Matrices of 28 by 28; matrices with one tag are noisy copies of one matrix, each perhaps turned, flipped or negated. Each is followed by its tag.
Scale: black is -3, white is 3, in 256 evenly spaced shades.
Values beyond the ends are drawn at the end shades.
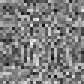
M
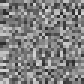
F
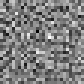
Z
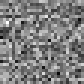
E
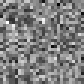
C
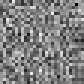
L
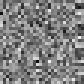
F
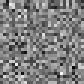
F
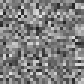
F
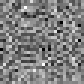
M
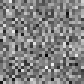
L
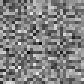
L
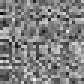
E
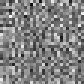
L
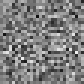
M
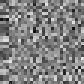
F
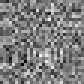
M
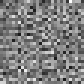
L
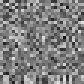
F
